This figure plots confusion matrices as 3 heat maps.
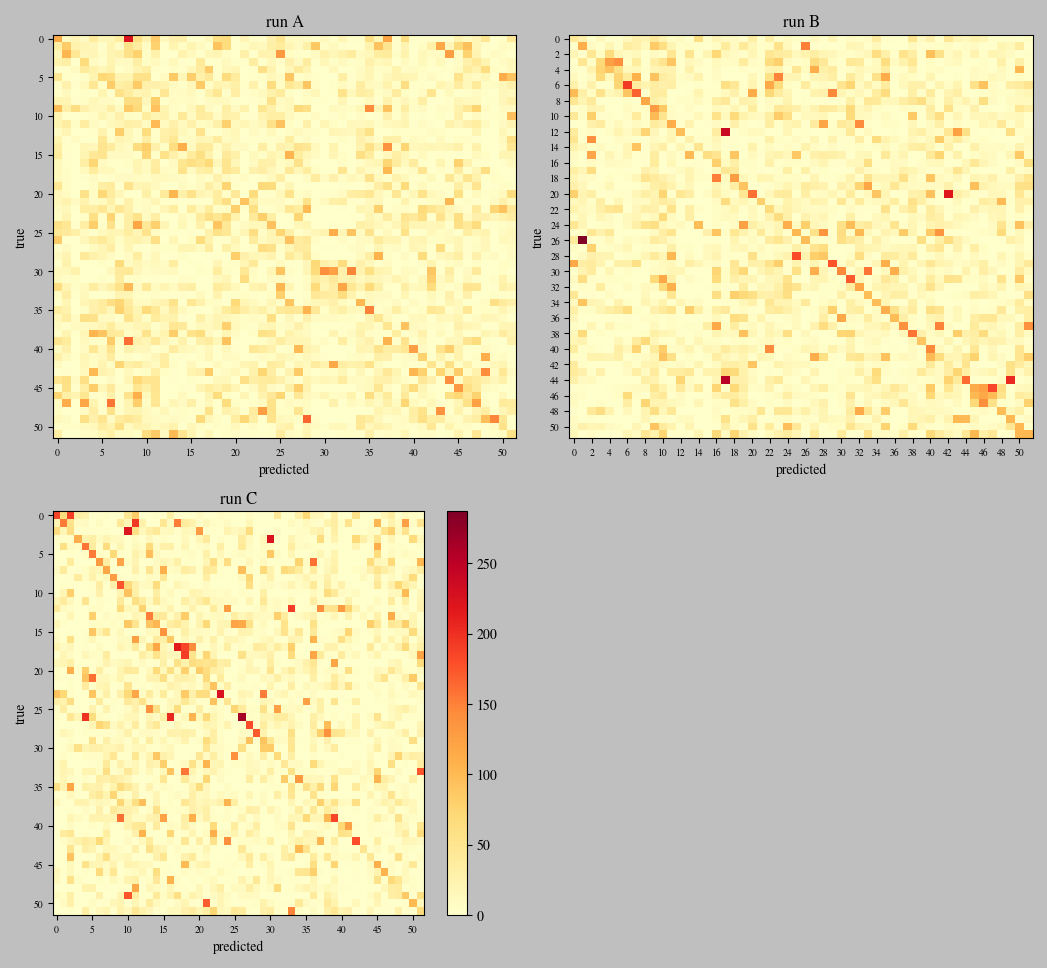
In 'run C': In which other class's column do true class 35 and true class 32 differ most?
2
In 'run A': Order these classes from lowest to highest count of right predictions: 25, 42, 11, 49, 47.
42, 25, 11, 47, 49
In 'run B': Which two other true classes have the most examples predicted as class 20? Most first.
7, 42
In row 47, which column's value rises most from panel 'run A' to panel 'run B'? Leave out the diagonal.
46
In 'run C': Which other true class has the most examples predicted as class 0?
23
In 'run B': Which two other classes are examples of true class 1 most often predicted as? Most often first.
26, 9
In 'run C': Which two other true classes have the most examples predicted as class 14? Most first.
17, 31
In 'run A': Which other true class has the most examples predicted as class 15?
5
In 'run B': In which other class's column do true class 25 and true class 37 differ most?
51
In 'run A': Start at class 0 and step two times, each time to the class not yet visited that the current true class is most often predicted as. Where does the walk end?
11
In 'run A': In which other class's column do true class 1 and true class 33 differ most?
43
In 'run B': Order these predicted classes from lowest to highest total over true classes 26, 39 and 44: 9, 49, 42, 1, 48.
48, 9, 42, 49, 1
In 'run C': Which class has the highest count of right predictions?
26
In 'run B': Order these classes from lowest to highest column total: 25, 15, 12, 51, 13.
15, 12, 13, 25, 51
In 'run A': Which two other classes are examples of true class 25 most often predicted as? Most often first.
31, 33
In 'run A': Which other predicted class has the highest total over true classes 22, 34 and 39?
8
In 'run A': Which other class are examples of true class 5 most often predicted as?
50
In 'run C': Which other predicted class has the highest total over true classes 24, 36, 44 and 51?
33
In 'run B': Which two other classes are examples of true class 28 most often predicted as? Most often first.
25, 11
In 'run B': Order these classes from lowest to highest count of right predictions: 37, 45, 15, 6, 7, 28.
15, 28, 45, 37, 7, 6
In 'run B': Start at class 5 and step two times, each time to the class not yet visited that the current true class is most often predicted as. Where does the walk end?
10
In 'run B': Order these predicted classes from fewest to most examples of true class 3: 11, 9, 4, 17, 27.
17, 9, 27, 11, 4
